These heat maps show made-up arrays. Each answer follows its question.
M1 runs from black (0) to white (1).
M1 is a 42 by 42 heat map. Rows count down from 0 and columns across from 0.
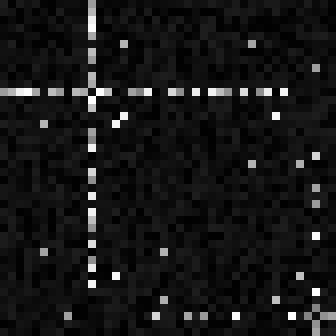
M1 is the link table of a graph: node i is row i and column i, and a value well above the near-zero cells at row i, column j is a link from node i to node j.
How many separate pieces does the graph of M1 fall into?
3
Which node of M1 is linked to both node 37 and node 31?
node 20
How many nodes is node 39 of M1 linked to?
9
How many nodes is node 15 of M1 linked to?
2
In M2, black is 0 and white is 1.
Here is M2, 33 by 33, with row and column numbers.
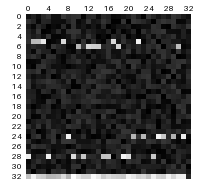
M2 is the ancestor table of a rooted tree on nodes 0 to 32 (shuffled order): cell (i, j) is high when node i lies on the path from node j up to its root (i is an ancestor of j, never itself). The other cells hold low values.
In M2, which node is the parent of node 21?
24
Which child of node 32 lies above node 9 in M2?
28
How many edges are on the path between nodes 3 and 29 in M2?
4
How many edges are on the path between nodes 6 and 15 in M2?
3
